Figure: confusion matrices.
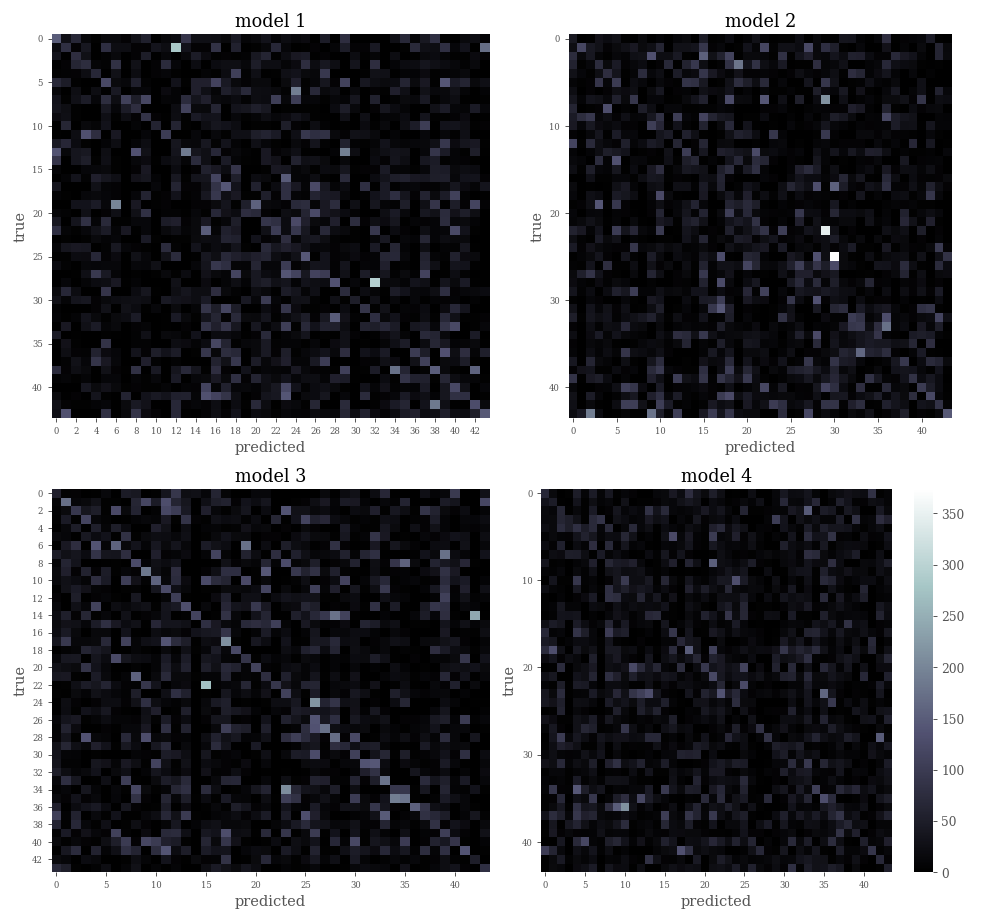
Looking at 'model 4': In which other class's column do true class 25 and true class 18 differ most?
1
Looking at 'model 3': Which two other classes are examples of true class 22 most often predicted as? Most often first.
15, 9
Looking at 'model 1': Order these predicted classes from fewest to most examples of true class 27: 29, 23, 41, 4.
41, 29, 4, 23
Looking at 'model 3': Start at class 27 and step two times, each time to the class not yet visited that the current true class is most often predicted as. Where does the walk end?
41
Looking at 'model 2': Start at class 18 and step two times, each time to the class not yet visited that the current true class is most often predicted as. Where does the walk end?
9
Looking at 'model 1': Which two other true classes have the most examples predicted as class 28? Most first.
32, 19
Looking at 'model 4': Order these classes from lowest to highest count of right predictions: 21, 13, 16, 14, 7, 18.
13, 7, 14, 16, 21, 18
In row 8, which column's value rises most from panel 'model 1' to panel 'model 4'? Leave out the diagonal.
21
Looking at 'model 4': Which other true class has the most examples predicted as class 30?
18
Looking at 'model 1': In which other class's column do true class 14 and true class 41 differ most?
23
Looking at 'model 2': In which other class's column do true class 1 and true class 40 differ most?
27
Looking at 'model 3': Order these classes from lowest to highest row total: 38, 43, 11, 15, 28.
43, 38, 11, 15, 28
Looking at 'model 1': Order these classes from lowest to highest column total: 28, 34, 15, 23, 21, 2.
2, 28, 34, 21, 15, 23
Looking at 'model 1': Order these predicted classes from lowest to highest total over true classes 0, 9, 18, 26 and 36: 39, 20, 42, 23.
42, 20, 39, 23
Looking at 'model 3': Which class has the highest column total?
26
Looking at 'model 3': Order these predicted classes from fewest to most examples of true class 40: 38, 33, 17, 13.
13, 33, 38, 17
